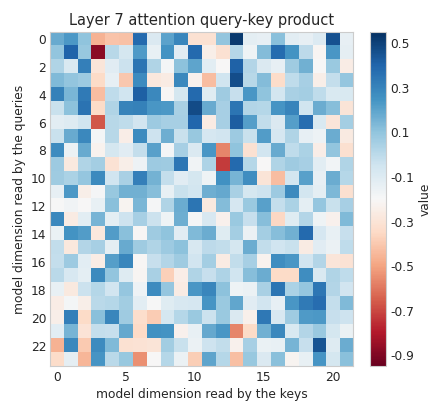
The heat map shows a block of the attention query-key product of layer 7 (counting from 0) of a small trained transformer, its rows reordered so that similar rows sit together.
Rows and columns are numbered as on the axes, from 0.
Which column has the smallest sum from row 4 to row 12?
3
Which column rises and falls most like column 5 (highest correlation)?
11
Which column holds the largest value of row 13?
0
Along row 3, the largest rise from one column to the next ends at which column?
6
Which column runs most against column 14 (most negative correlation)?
16
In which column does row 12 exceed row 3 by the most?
10
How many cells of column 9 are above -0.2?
21
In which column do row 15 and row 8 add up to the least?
12
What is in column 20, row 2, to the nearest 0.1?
0.1
